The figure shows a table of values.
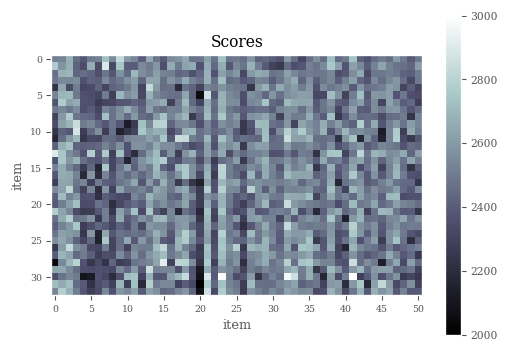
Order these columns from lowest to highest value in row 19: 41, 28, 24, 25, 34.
25, 41, 24, 28, 34
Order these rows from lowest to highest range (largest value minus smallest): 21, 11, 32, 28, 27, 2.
2, 27, 21, 11, 32, 28
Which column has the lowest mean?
20
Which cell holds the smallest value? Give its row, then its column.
31, 20
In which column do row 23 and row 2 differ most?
3
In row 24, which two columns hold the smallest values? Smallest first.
6, 4
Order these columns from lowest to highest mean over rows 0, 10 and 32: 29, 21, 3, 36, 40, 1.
36, 40, 29, 1, 3, 21
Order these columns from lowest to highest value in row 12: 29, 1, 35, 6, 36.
6, 36, 35, 29, 1
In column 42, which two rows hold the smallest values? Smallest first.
11, 30
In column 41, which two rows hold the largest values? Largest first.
30, 28
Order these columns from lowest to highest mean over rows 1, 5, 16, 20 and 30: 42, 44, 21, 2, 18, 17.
42, 17, 44, 2, 18, 21
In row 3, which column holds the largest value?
23
